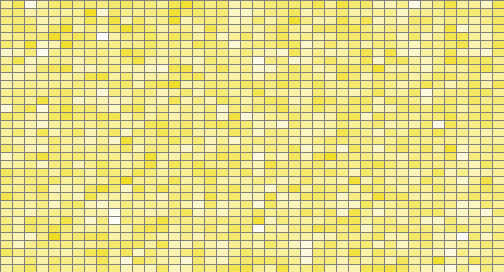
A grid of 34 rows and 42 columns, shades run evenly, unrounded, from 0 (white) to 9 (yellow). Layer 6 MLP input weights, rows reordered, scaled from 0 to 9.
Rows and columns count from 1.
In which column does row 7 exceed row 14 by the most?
33
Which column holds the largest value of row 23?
11
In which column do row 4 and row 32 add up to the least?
26
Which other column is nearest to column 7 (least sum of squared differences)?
21
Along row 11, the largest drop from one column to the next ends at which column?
16
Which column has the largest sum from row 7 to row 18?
38
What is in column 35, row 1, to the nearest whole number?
1
